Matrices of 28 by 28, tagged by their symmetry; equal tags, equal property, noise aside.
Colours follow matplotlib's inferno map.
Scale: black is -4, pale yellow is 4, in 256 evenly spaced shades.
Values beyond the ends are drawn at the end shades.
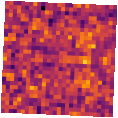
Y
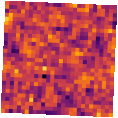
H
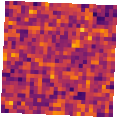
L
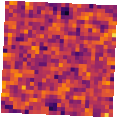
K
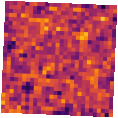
L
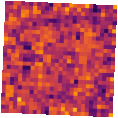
Y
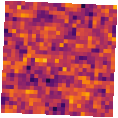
H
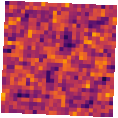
K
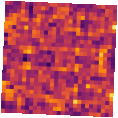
Y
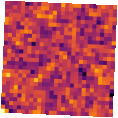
L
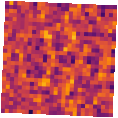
Y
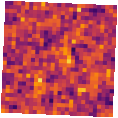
H
